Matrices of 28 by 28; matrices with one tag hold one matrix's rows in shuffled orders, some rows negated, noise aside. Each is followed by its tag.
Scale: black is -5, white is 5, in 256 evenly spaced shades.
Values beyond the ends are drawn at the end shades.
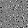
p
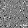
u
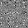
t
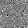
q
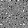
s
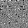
s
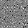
q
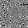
u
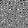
s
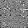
u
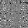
u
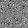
t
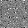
t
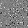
p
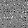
q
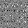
q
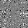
u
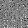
q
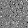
p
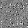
p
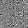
p
